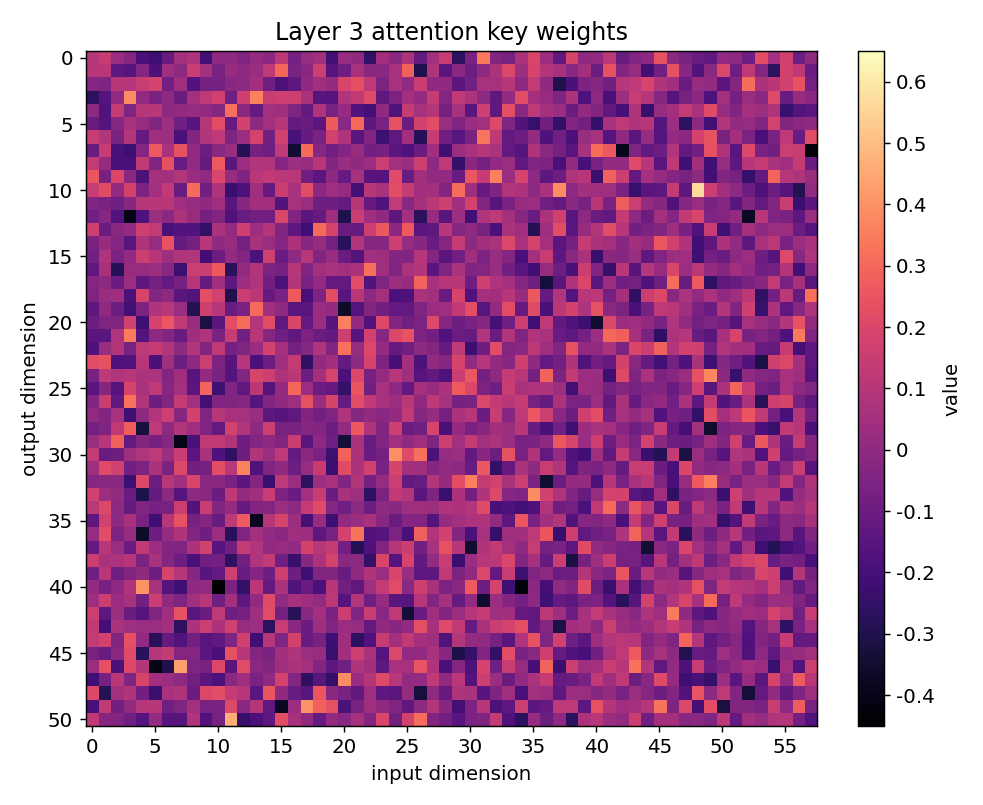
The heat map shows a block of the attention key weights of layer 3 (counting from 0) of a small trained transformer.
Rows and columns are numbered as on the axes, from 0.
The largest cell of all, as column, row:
48, 10
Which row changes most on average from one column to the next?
46
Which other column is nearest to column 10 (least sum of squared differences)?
44
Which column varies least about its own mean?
27
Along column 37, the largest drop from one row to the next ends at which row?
11
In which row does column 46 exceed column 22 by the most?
17
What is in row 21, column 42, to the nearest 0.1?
0.3
